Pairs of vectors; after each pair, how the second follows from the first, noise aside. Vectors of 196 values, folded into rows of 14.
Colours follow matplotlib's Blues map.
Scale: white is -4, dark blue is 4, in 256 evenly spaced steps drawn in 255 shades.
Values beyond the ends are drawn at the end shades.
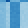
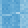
wrapped around, negated, shrunk.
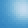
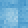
wrapped around, shrunk.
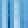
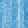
wrapped around, negated, shrunk.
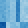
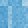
reversed, negated, shrunk.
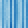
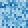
shuffled.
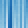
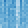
reversed, negated, shrunk.
